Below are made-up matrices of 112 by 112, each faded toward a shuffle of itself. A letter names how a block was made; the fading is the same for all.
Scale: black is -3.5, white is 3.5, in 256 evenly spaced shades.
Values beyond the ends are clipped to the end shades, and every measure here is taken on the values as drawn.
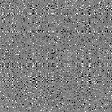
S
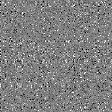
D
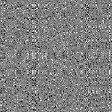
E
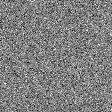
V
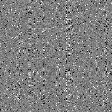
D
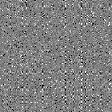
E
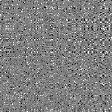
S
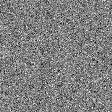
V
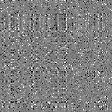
S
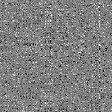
D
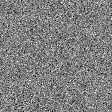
V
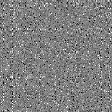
D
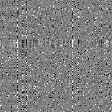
E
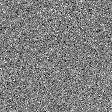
V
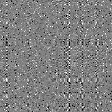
E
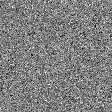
V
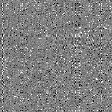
E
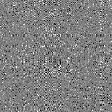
S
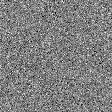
V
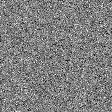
V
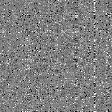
D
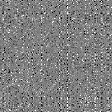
E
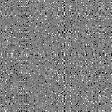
S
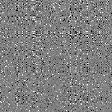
S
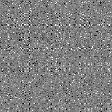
S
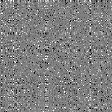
S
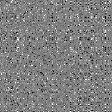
S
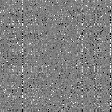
E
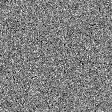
V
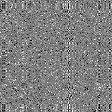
E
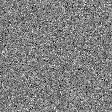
V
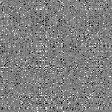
S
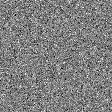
V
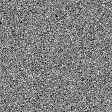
V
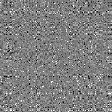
S
